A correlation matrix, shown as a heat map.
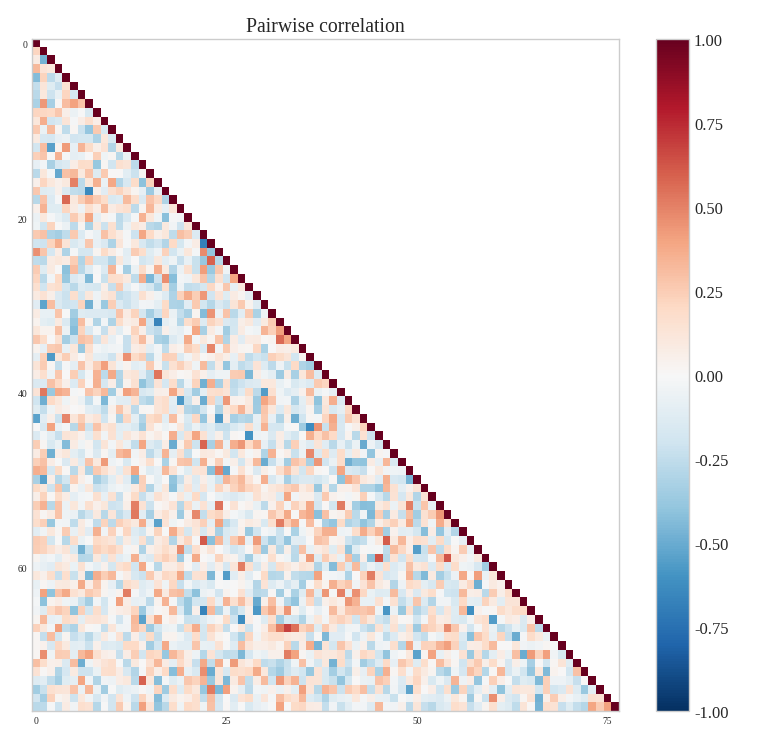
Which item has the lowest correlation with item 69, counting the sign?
37
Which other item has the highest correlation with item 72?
22
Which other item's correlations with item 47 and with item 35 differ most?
2
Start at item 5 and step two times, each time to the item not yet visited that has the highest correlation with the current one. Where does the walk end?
38
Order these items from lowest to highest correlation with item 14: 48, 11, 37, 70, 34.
70, 37, 48, 11, 34
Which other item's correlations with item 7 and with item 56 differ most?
61
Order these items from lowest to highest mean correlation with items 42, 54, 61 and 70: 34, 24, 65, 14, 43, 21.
14, 24, 34, 21, 43, 65
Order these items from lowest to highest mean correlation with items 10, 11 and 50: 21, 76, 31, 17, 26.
21, 31, 76, 17, 26
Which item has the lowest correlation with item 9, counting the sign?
41
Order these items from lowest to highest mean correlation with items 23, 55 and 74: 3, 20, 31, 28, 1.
1, 28, 20, 3, 31
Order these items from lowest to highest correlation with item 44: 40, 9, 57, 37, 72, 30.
40, 57, 9, 72, 30, 37
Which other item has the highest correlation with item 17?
27
